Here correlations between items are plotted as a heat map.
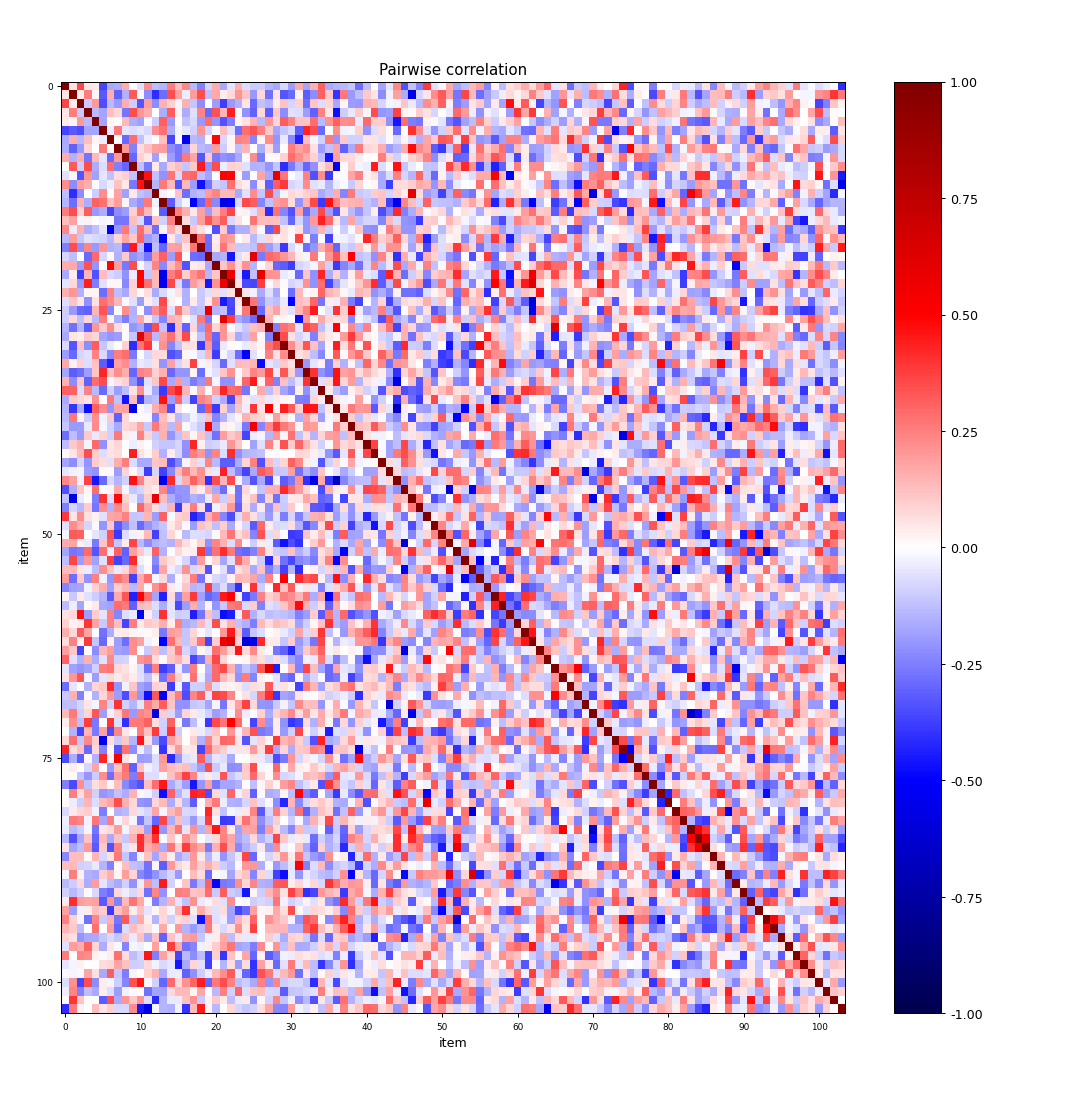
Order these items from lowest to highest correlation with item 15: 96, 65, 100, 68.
65, 100, 96, 68
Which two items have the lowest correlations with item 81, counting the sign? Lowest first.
54, 88
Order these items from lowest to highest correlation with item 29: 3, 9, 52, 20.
9, 20, 3, 52
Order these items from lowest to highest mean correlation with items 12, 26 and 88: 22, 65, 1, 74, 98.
1, 74, 22, 98, 65
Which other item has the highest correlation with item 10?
28
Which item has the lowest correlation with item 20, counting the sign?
89
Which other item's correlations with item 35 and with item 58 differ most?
57
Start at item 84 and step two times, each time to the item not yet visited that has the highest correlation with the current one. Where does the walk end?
52
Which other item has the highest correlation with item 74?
93
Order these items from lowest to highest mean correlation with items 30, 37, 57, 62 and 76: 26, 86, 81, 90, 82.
81, 82, 86, 90, 26
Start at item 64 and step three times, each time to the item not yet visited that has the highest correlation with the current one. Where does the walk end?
75
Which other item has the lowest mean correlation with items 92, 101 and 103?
11
